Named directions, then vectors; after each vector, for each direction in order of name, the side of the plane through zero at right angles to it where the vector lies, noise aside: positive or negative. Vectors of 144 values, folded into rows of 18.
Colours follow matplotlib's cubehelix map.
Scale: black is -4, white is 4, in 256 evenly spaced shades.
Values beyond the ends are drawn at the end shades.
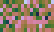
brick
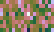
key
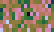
negative, negative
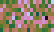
positive, positive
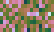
negative, positive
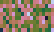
positive, positive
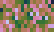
negative, negative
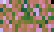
negative, negative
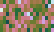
positive, positive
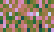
negative, positive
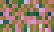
positive, negative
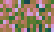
negative, positive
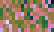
negative, negative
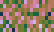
positive, negative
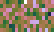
positive, negative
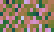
positive, negative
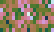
positive, positive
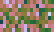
negative, positive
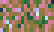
negative, negative
